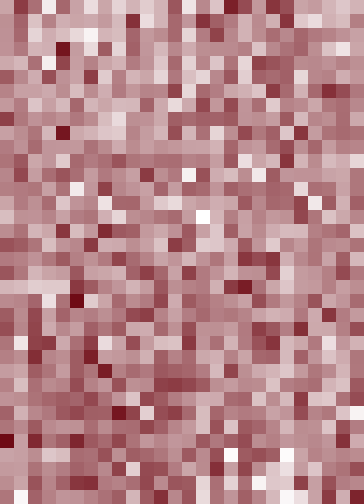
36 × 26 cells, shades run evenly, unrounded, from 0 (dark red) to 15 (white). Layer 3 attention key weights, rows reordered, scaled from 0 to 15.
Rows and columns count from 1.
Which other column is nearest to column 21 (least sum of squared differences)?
2
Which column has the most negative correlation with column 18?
21
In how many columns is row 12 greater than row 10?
11
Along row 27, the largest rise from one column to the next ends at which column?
9
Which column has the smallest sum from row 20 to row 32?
6
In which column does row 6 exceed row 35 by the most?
22
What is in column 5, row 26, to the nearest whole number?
8
